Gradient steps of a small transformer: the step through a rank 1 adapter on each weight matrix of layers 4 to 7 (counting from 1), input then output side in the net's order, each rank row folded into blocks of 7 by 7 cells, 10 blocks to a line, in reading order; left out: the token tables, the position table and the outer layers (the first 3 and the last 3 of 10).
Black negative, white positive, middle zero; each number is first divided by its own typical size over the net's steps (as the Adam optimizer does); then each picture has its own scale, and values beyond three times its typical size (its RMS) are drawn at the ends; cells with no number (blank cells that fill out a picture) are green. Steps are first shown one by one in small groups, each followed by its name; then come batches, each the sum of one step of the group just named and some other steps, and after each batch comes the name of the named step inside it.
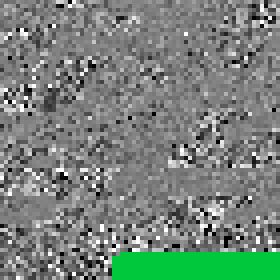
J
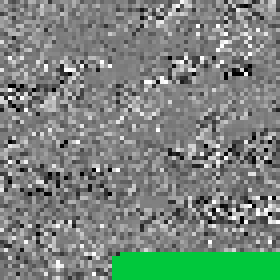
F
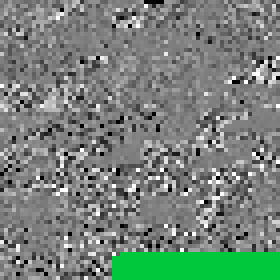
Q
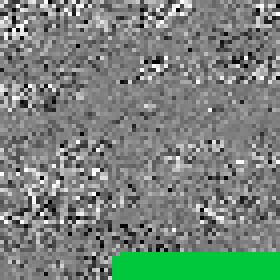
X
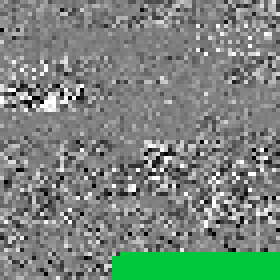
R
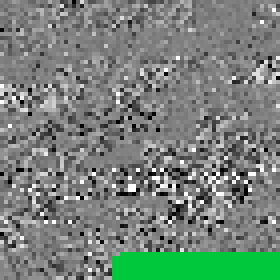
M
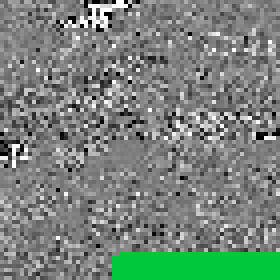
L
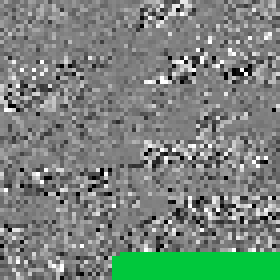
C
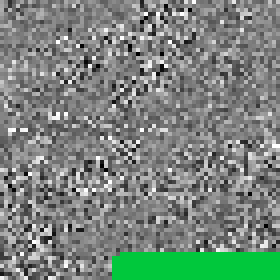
C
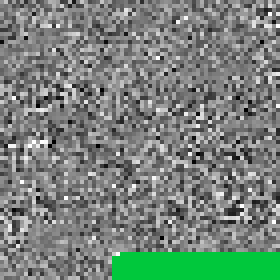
M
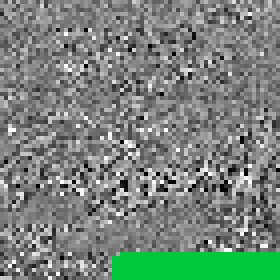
F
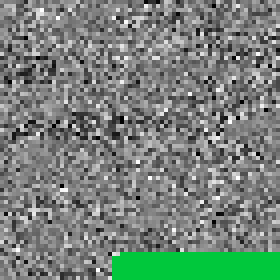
Q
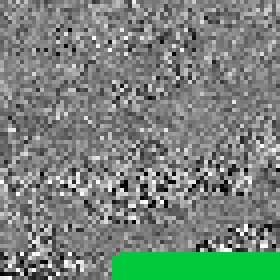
L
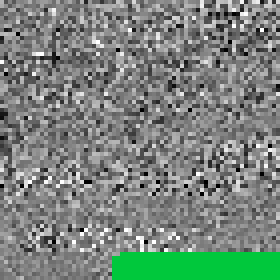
L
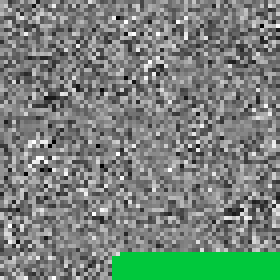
J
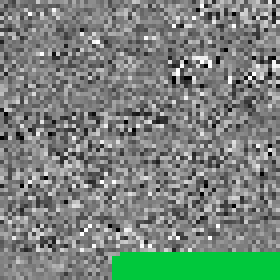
C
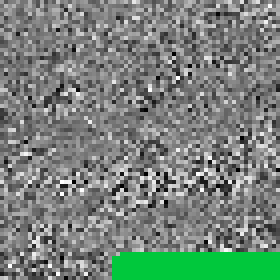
J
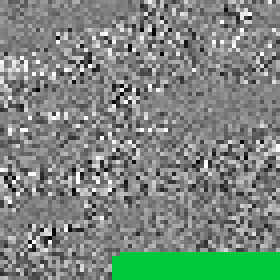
F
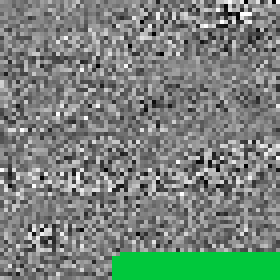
Q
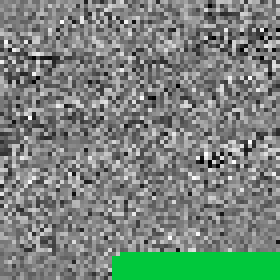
L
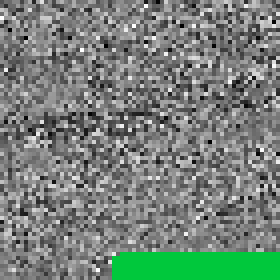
Q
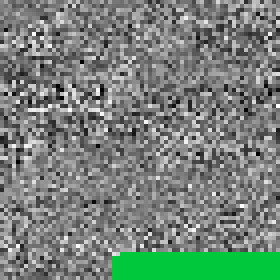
Q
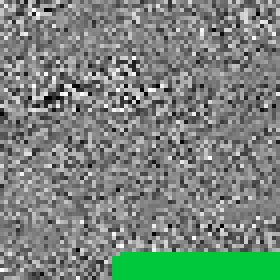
J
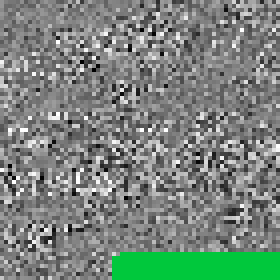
Q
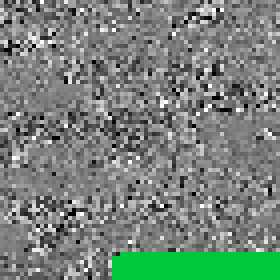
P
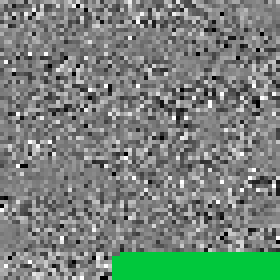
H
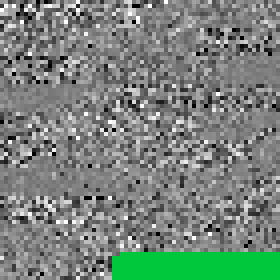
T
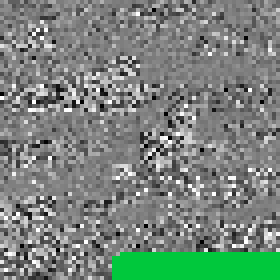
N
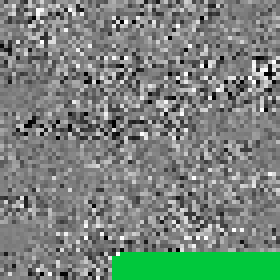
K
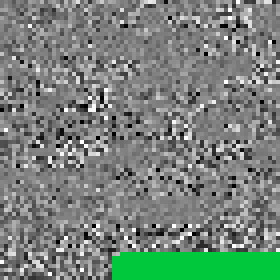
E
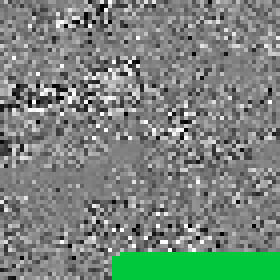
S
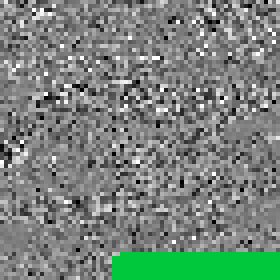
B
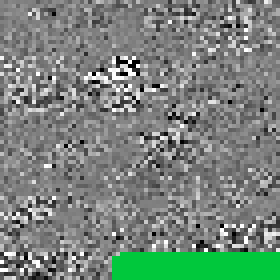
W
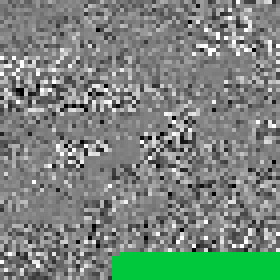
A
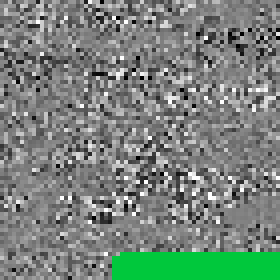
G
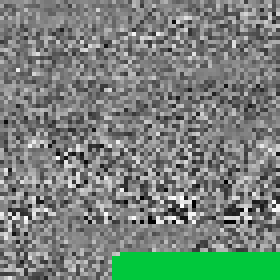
W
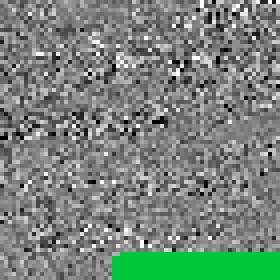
B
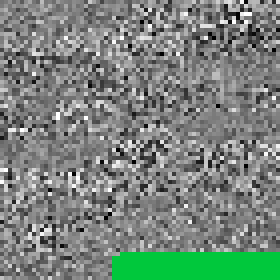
G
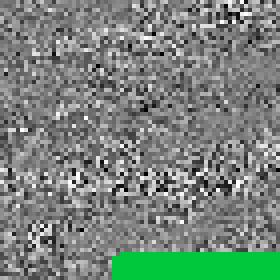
P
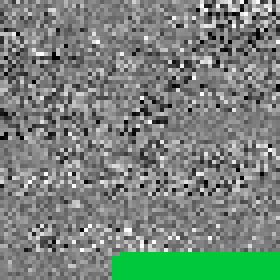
H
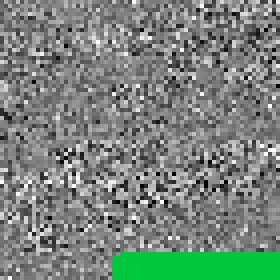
H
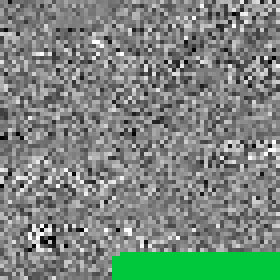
N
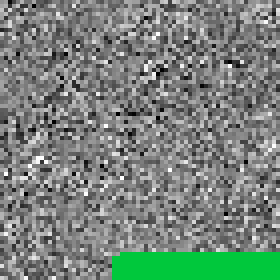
T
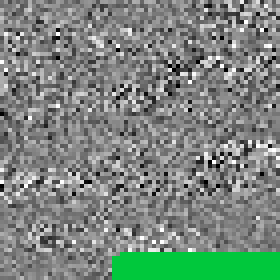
S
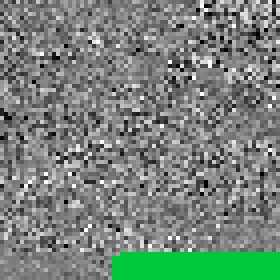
A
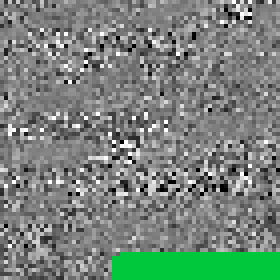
P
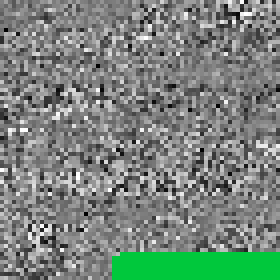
N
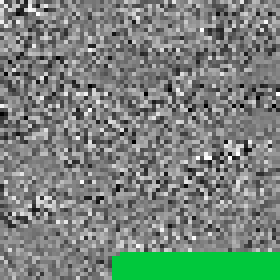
T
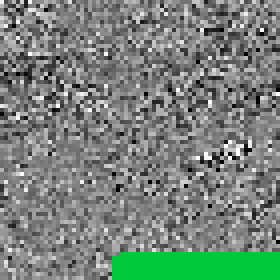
H
